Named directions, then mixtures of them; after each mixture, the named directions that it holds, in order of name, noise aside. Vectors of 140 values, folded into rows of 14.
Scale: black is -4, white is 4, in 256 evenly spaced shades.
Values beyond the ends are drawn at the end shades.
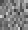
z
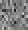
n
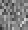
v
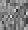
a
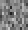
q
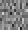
n, q, z.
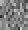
z.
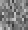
n, q, v.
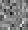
n, q, v.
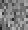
q, v, z.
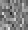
n, q.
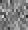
n, z.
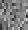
v, z.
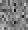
n.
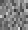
z.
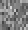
a, n, q.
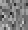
a, n, q.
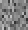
a, n.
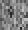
a, q, v.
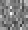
q, v.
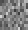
z.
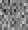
n, v.
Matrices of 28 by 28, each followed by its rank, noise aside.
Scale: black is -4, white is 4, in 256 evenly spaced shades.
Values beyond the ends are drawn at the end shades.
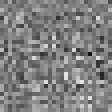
six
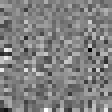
three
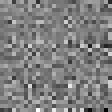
four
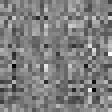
three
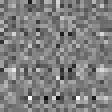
three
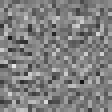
six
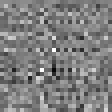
five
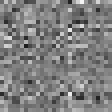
three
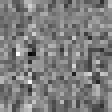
three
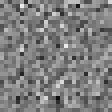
five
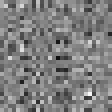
three
